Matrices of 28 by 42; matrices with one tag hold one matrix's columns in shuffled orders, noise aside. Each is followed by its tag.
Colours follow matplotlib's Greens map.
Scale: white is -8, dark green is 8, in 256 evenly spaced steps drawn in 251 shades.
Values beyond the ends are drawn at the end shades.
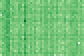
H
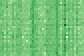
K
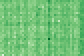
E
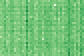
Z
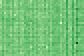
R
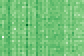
K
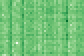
H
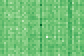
K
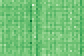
Z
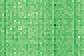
K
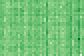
E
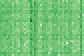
H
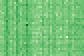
K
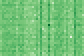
K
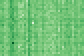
R
